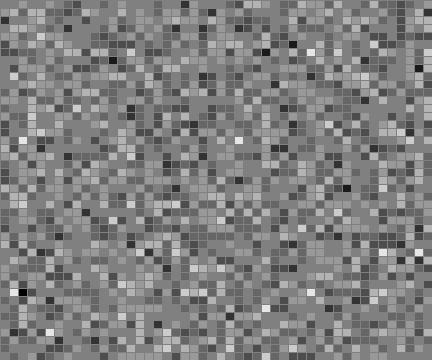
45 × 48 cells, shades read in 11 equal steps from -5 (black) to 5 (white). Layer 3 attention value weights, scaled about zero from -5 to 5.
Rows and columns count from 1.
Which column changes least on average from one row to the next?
22
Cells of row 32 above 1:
7
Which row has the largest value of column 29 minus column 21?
1
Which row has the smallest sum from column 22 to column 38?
4
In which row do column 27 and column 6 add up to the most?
42
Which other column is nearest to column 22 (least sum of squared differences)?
25
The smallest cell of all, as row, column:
37, 3
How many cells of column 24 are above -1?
28
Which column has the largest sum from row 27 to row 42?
16
